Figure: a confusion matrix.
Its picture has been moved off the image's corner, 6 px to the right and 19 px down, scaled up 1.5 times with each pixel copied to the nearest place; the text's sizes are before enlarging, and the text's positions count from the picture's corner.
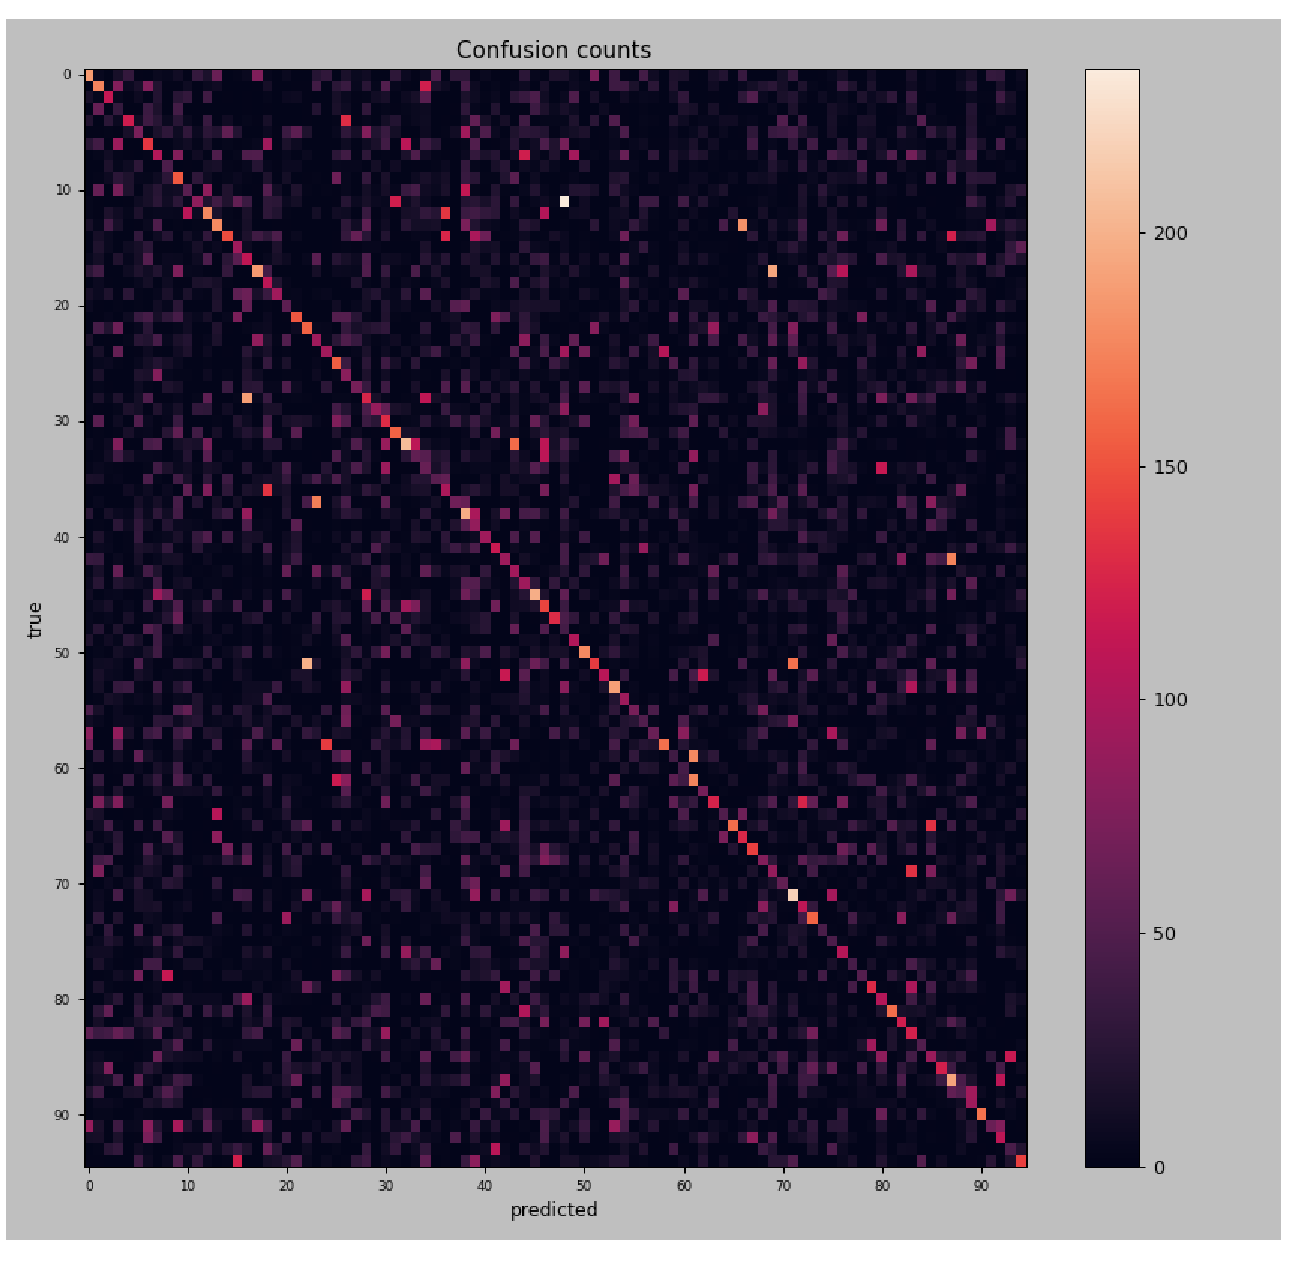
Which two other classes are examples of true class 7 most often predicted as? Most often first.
44, 49
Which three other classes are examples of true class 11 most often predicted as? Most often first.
48, 31, 15
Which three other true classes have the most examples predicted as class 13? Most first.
64, 66, 0
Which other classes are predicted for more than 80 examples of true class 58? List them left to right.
24, 34, 35
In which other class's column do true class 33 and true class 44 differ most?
46
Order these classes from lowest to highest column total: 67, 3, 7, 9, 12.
67, 12, 3, 7, 9
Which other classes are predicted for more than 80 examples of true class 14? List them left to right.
36, 39, 87
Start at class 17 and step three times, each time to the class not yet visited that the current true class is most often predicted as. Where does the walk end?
30
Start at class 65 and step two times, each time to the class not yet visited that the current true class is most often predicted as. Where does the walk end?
93
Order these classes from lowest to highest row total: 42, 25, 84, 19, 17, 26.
26, 84, 19, 25, 42, 17
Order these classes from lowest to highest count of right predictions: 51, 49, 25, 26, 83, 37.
37, 26, 49, 83, 51, 25
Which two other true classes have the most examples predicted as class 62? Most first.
52, 71
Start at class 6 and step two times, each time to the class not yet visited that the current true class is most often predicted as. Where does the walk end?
43
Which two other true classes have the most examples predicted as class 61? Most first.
59, 33
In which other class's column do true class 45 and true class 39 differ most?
28
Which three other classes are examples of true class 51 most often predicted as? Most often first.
22, 71, 38
